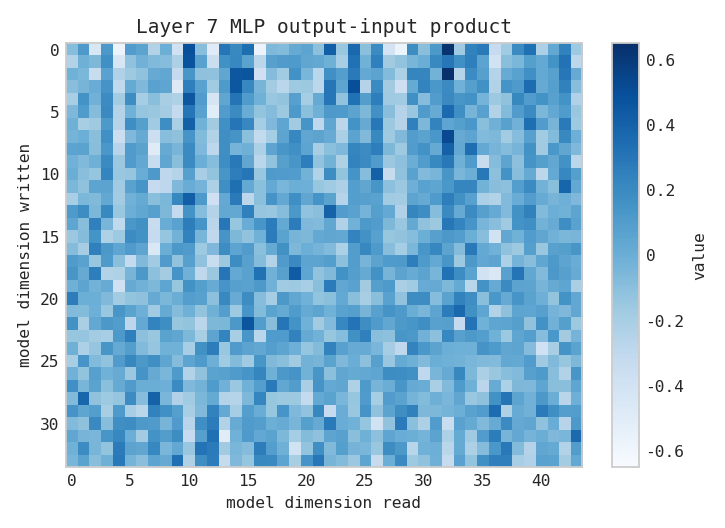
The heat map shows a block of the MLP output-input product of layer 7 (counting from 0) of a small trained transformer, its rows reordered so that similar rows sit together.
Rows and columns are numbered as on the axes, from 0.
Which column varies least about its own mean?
41
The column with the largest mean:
32
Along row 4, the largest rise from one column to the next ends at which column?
10
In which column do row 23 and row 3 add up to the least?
9
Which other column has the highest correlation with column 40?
27
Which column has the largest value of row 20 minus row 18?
36
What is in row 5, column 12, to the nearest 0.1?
-0.5
